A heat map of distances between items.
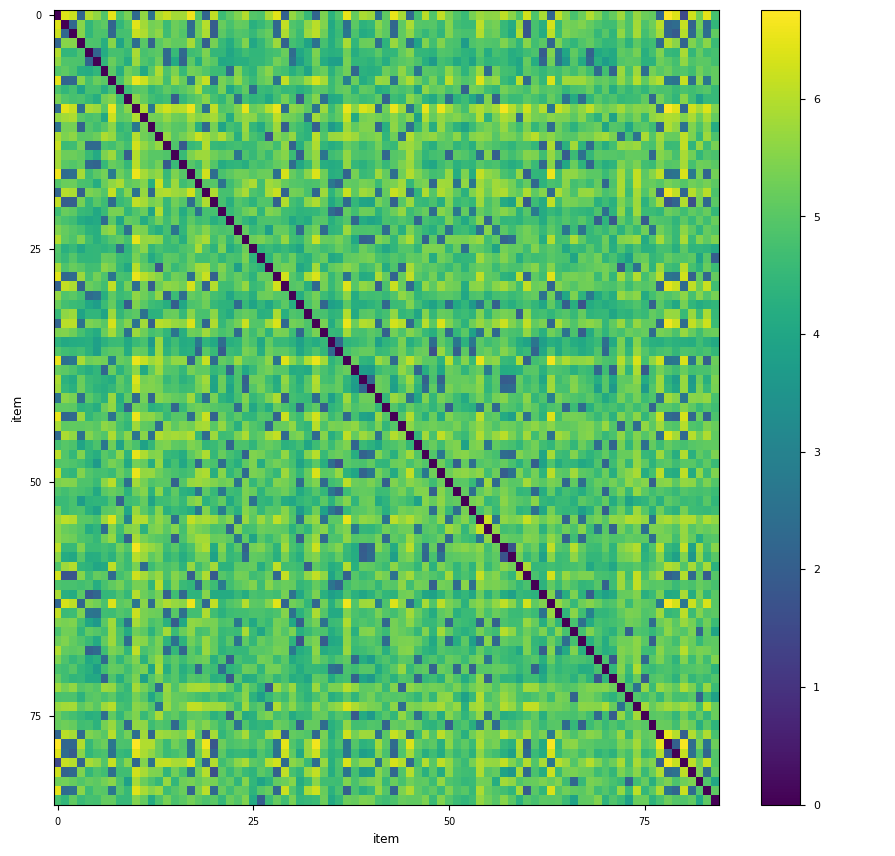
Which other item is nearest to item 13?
27
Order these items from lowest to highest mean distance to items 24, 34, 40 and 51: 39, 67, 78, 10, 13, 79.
39, 67, 79, 78, 13, 10
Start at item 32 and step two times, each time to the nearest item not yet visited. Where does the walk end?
11
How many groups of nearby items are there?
12
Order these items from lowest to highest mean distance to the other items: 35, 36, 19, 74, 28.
35, 36, 28, 19, 74
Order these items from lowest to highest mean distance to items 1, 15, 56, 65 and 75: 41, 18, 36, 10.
36, 41, 18, 10
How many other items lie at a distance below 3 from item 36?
8
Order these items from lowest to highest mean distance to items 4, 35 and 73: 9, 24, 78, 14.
14, 9, 78, 24
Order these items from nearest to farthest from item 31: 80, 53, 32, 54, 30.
54, 53, 30, 32, 80
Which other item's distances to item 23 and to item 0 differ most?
80
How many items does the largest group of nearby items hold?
13
